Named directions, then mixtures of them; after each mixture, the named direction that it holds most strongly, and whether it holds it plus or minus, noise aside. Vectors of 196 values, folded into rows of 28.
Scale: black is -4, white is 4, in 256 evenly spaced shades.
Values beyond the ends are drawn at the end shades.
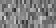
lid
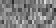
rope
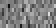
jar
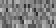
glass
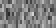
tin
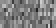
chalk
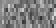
jar, minus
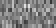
glass, minus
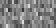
glass, minus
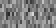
tin, plus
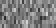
lid, minus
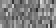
chalk, plus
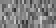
lid, plus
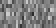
tin, minus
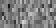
lid, minus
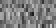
tin, minus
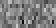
glass, plus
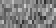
rope, minus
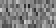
glass, plus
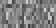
tin, minus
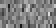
jar, plus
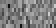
jar, plus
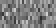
lid, minus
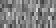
tin, minus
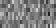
chalk, minus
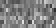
rope, plus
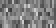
glass, minus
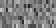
glass, plus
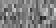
rope, minus
